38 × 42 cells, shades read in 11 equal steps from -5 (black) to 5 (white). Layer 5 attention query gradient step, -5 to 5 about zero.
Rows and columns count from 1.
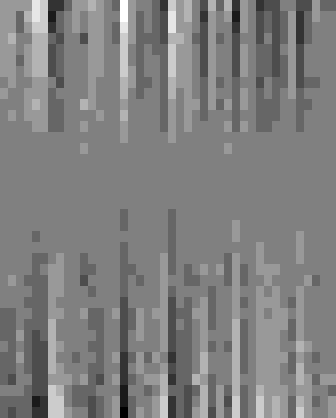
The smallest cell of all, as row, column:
38, 16
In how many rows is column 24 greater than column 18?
12
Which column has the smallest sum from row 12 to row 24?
22
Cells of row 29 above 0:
14
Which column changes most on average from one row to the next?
11
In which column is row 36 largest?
7
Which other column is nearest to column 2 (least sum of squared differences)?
13
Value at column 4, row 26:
-1
